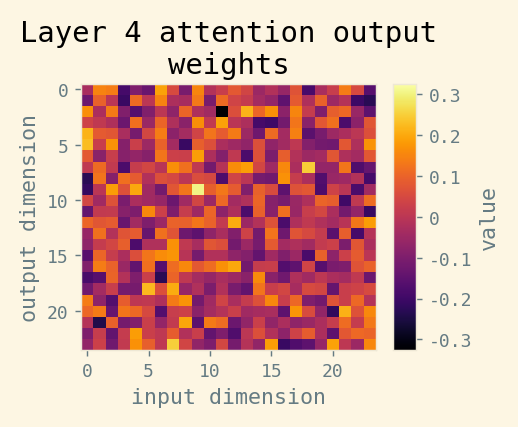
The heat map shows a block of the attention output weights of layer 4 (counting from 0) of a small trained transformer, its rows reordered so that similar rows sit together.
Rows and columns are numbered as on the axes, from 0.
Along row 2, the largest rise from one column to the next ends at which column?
12
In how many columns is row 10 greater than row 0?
11
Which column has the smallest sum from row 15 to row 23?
16
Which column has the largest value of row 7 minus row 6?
13
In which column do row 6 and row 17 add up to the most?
14
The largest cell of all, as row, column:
9, 9
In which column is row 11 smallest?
23
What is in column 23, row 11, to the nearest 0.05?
-0.2
